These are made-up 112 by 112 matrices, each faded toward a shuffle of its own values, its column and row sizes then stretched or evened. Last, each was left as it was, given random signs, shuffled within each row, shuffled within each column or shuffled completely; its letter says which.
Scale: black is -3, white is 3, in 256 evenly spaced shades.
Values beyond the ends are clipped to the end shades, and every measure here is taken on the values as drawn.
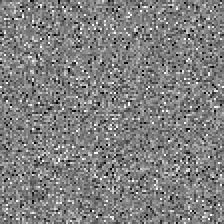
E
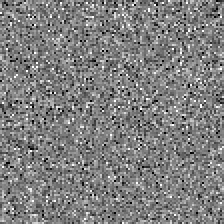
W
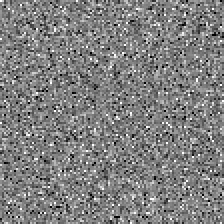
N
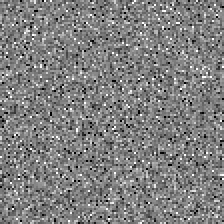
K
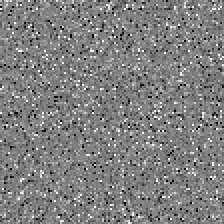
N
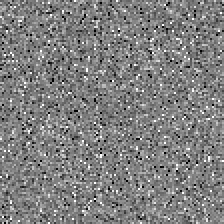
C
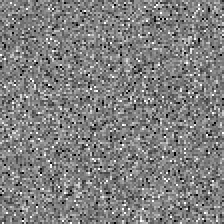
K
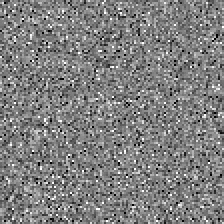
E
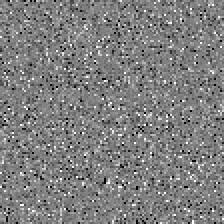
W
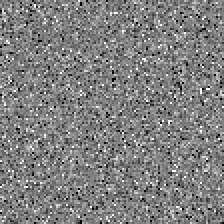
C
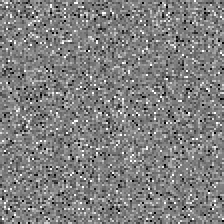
N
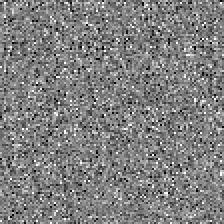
E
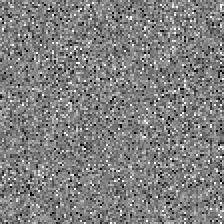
C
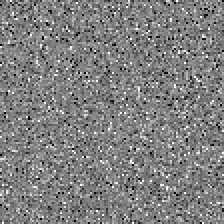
K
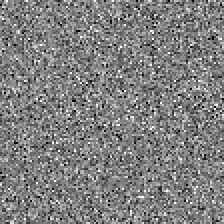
N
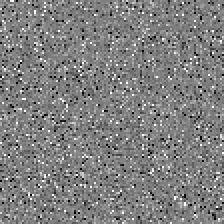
E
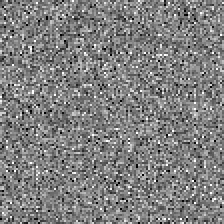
E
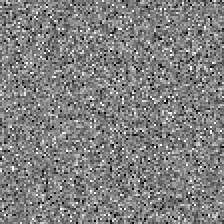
K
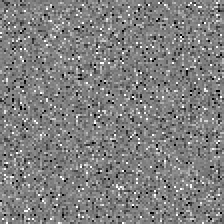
C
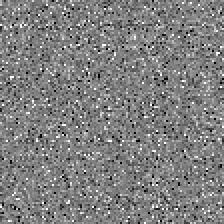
E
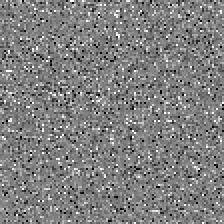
N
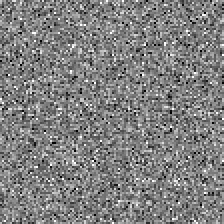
W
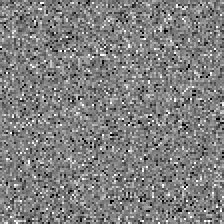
N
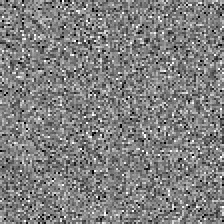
C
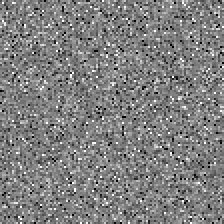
K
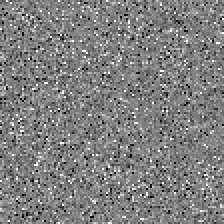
C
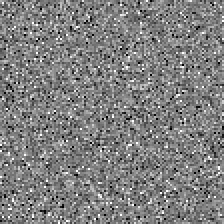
K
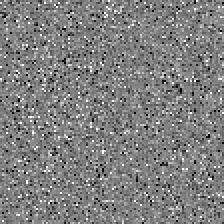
C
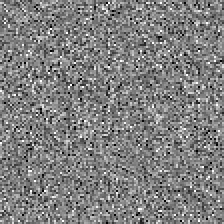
E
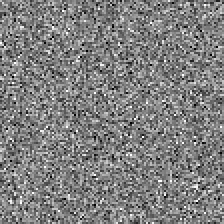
C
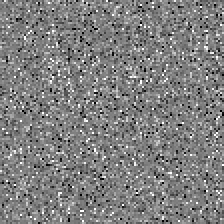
C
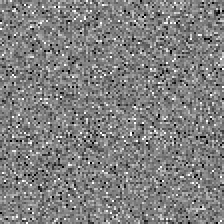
N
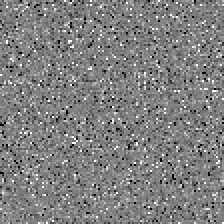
N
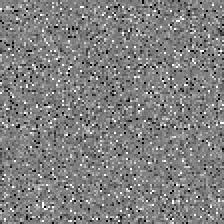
N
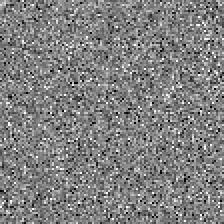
W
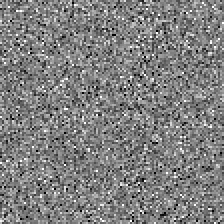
C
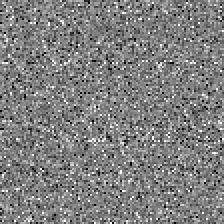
N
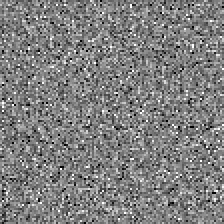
W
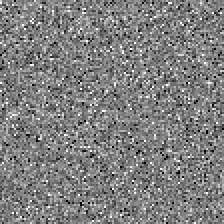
K
